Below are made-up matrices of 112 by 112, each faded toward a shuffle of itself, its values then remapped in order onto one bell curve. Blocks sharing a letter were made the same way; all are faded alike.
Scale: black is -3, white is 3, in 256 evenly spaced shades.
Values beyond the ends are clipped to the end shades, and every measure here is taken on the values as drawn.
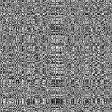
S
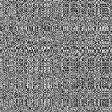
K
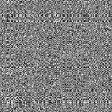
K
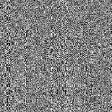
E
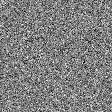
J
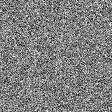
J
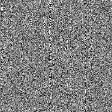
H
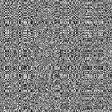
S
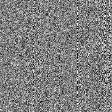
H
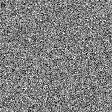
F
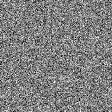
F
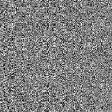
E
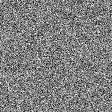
J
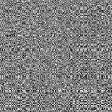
K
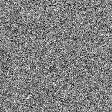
F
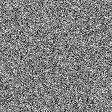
J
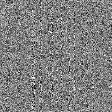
H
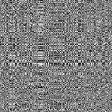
K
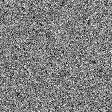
J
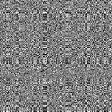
K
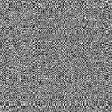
S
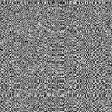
S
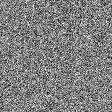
J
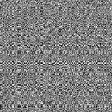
K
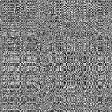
S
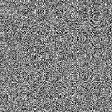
E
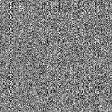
E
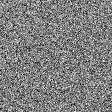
J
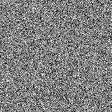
F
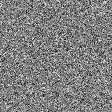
J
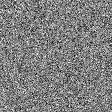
J
